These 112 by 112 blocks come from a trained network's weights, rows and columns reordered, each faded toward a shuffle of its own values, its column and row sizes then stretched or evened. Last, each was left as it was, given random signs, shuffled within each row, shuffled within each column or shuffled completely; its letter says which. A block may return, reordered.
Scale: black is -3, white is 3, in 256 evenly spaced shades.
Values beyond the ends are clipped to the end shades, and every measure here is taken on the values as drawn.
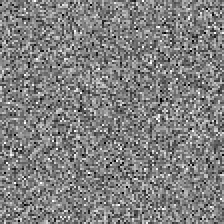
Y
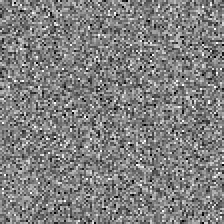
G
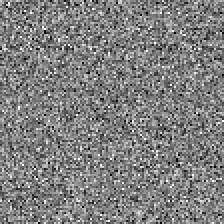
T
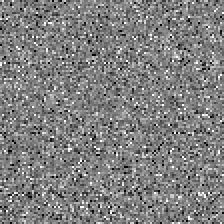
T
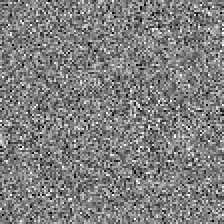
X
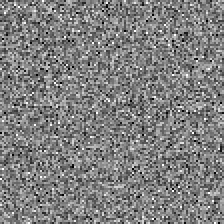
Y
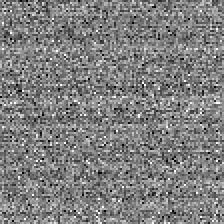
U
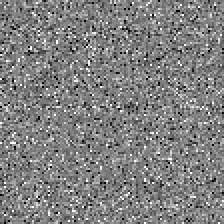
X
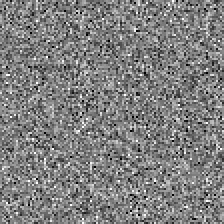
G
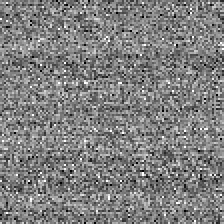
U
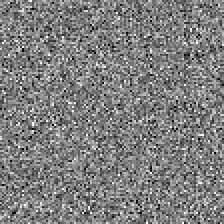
X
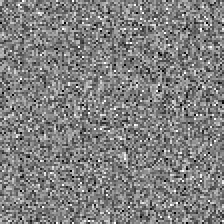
X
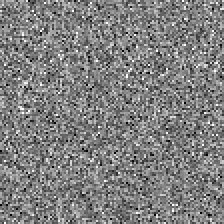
Y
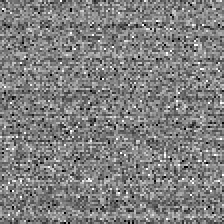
T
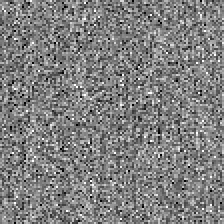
G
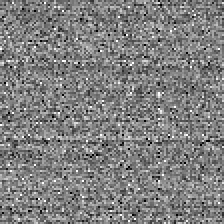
U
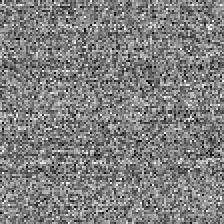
U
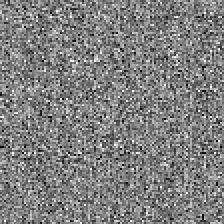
U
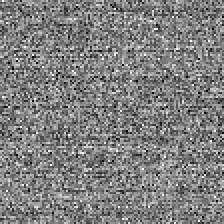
T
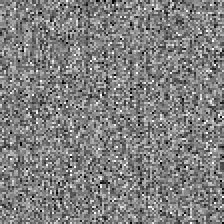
G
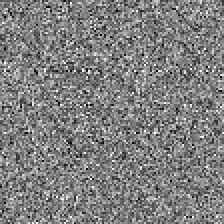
T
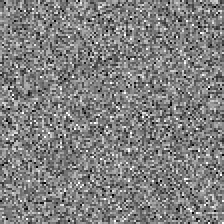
Y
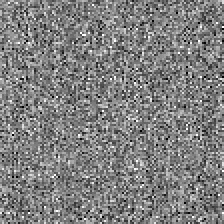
U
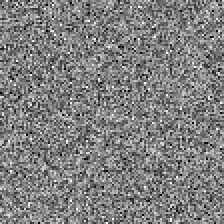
G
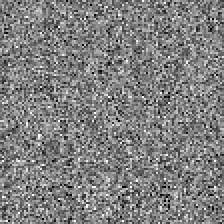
U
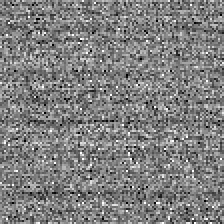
U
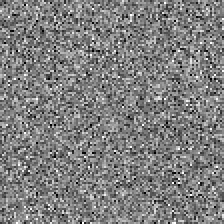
X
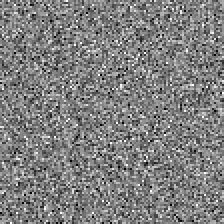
Y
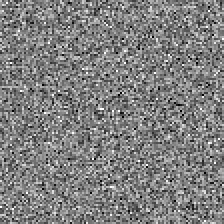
Y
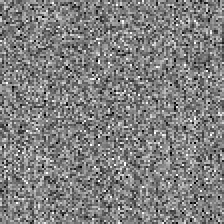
G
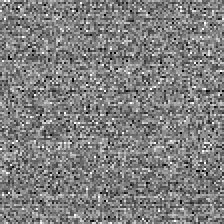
T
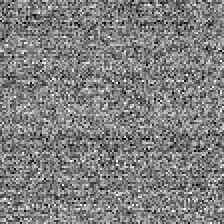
T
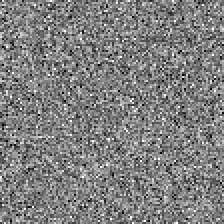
Y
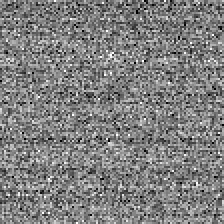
T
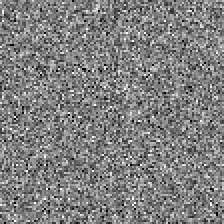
X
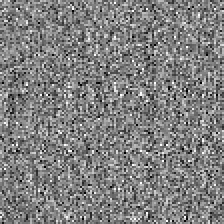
U
